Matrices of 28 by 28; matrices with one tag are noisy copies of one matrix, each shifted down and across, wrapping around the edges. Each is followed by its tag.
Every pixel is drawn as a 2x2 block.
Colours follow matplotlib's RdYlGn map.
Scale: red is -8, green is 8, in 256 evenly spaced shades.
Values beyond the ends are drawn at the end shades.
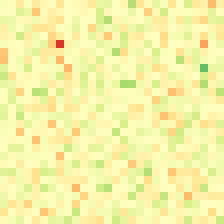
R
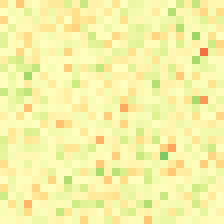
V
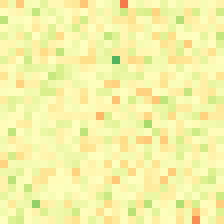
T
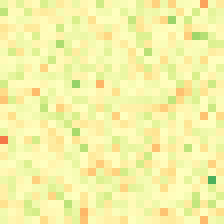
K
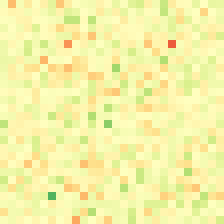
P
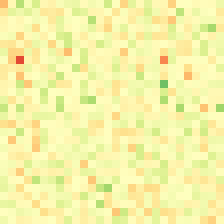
R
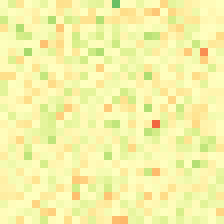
V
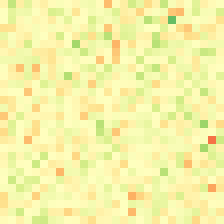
V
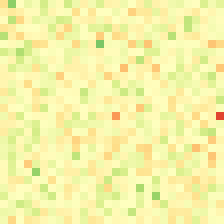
P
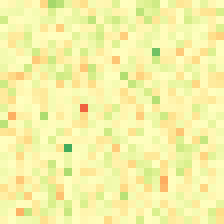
K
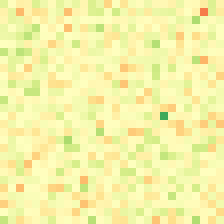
V
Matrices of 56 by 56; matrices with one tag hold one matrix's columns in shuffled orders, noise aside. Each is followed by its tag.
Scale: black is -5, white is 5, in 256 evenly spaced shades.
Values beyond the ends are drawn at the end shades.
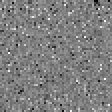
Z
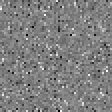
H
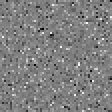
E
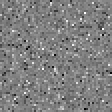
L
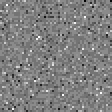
E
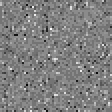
H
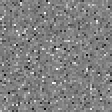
L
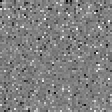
Z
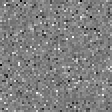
E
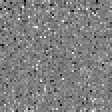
Z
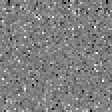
Z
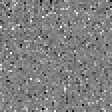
Z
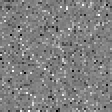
H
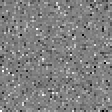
H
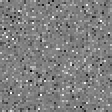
E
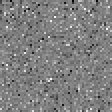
Z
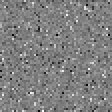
H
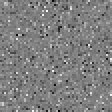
H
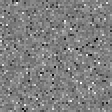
L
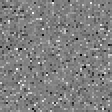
L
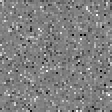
H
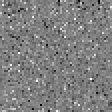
Z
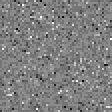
E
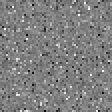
H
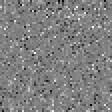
Z
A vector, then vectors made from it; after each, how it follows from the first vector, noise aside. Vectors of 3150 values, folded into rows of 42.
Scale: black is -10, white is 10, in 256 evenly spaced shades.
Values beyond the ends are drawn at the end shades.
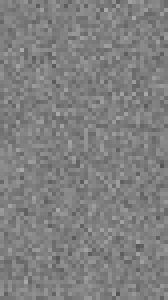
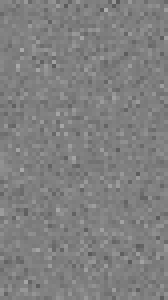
partly zeroed.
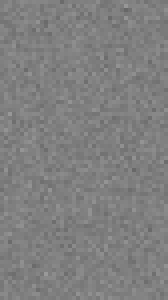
wrapped around, shrunk.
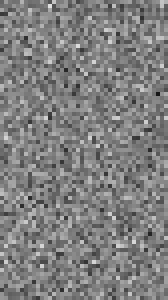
reversed, negated, scaled up.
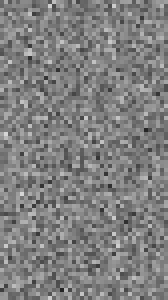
reversed, negated, scaled up.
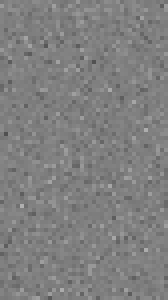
reversed, partly zeroed.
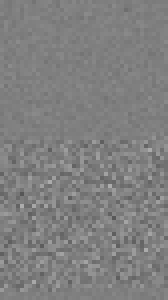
reversed, partly zeroed.
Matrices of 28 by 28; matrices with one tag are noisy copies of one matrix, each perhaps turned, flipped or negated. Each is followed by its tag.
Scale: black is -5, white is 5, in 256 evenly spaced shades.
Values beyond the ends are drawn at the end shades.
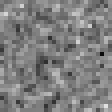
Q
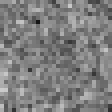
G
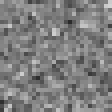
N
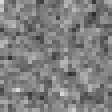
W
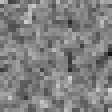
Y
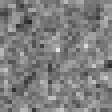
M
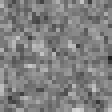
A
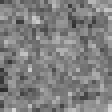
G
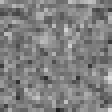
A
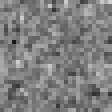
W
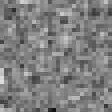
A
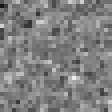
N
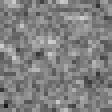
Q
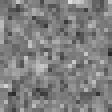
A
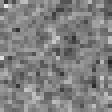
Q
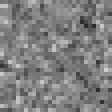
M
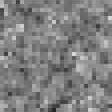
Y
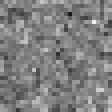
W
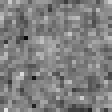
G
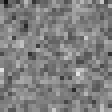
N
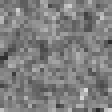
Y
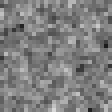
Y
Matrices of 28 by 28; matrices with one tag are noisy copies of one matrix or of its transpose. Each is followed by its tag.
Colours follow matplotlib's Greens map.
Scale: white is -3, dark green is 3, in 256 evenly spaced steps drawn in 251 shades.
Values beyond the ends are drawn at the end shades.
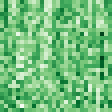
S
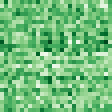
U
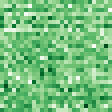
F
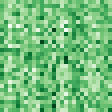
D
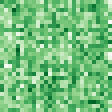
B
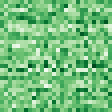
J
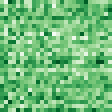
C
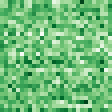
C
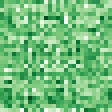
B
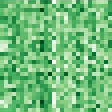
U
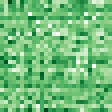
C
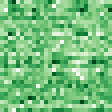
C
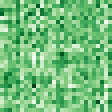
C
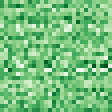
J
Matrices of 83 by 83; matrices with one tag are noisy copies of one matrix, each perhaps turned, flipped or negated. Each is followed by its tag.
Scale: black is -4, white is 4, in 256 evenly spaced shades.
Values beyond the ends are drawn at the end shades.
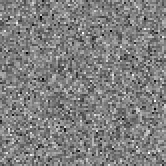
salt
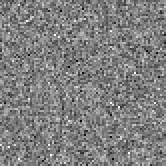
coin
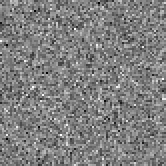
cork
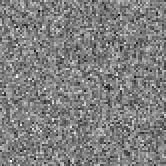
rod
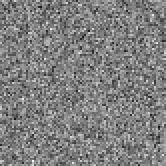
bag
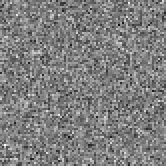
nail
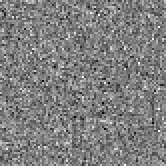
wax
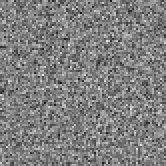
cork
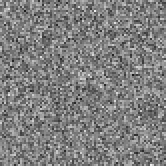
coin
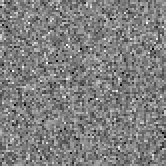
bag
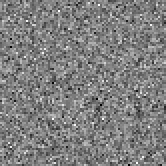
salt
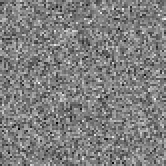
rod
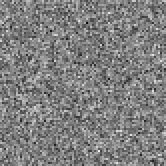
wax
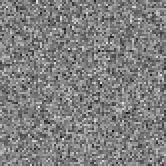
nail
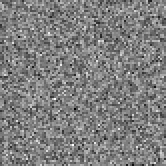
wax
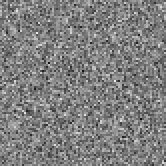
nail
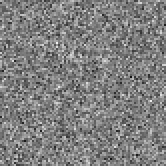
rod
